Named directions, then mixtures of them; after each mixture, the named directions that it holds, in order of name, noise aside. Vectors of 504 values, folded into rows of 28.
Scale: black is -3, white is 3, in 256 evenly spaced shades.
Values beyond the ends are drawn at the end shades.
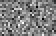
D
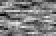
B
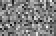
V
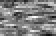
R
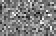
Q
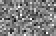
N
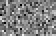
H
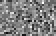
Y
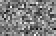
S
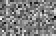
H, N.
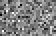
H, Q, Y.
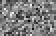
Q, R, Y.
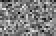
D, R, V.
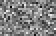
S.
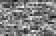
R, S.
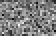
B, D, Y.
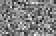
D, S, V.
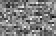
R, S.
